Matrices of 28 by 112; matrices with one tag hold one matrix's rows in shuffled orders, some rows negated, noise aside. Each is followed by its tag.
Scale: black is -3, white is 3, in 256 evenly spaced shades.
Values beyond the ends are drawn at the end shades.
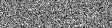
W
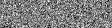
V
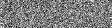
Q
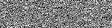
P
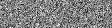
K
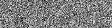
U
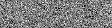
P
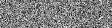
W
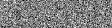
V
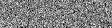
U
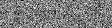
K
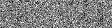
K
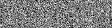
Q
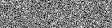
V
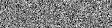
W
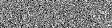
U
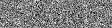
K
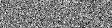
W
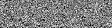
P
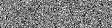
W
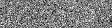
Q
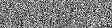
U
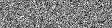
K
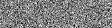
U
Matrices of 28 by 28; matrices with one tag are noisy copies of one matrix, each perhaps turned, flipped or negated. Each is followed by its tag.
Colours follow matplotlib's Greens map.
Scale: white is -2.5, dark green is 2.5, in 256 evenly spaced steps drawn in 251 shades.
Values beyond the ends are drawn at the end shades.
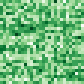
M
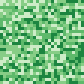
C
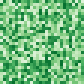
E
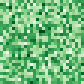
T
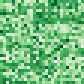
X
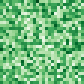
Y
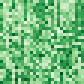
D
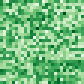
X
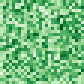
T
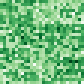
X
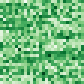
M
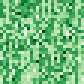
C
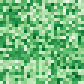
X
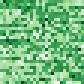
D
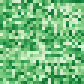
M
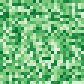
E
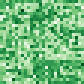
X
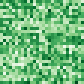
M
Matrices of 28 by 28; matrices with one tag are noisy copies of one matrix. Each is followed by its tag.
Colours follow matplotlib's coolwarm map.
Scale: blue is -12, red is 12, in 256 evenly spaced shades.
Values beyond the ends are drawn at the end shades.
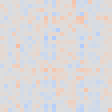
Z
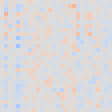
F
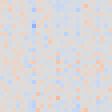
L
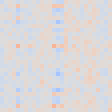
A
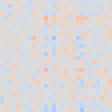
Z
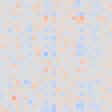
Z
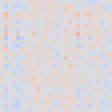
F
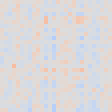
Z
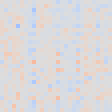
L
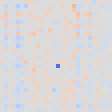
F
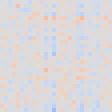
Z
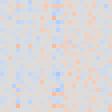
A
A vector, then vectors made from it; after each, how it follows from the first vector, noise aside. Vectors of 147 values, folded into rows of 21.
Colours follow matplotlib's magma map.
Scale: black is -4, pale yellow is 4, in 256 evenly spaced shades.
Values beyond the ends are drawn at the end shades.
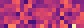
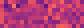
wrapped around, negated, shrunk.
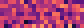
sign-scrambled.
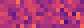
wrapped around, negated, shrunk.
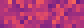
reversed, shrunk.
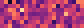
reversed, negated.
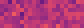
reversed, negated, shrunk.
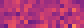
shrunk.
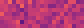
reversed, shrunk.
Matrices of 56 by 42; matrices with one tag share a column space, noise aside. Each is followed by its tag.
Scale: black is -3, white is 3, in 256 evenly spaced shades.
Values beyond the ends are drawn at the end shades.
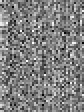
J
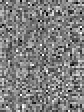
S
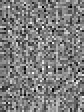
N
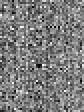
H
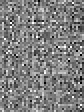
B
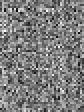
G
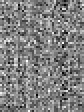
J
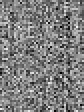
B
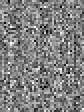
N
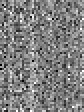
G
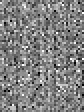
J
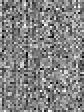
G
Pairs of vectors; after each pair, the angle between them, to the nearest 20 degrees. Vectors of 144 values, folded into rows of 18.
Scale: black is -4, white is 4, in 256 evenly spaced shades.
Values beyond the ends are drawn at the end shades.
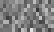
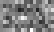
40 degrees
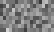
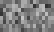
60 degrees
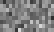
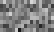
160 degrees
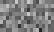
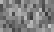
100 degrees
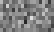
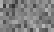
80 degrees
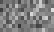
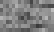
60 degrees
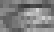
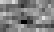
80 degrees
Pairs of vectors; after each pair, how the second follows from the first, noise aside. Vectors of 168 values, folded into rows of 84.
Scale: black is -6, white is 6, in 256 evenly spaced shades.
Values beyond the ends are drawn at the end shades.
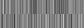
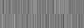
negated, shrunk.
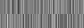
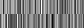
wrapped around, scaled up.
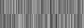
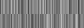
wrapped around.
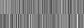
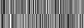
wrapped around, scaled up.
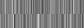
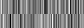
reversed, negated, scaled up.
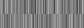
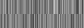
sign-scrambled.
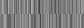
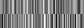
reversed, negated, scaled up.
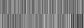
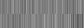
shrunk.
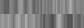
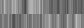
reversed, negated.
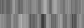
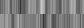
wrapped around, negated.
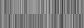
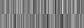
sign-scrambled.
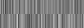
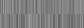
negated, shrunk.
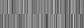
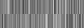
sign-scrambled.
